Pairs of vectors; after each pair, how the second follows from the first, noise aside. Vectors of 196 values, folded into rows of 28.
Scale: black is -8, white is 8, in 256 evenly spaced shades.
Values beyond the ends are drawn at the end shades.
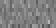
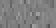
partly zeroed.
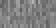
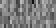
negated, scaled up.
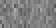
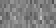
reversed.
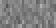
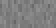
reversed, negated, shrunk.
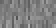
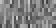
negated, scaled up.
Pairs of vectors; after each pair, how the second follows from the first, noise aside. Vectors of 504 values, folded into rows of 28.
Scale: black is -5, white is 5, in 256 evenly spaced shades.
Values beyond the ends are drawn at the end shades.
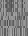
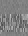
wrapped around, negated, partly zeroed.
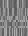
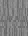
negated, shrunk.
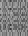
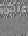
wrapped around, negated, partly zeroed.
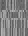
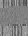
reversed, negated, partly zeroed.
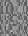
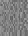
wrapped around, shrunk.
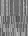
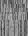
reversed, negated.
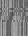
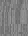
wrapped around, shrunk.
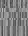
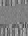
reversed, negated, partly zeroed.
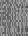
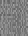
wrapped around, shrunk.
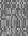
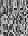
wrapped around, negated, scaled up.
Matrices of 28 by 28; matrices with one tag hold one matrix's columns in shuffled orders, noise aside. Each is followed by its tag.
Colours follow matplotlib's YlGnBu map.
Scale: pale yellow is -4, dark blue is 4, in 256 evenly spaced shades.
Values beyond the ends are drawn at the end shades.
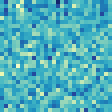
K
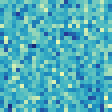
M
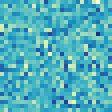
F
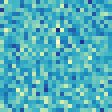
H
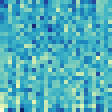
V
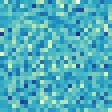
F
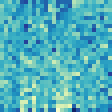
V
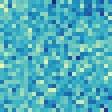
K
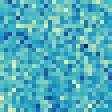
M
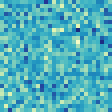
H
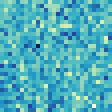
M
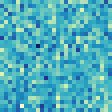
M
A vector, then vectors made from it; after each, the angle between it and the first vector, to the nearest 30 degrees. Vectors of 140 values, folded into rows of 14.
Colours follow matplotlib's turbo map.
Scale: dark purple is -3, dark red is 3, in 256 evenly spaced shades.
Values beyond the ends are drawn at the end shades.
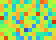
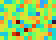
150 degrees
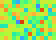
60 degrees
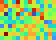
90 degrees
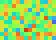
150 degrees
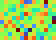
60 degrees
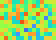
30 degrees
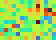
90 degrees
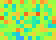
30 degrees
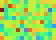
60 degrees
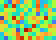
150 degrees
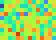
120 degrees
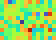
120 degrees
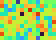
60 degrees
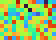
120 degrees
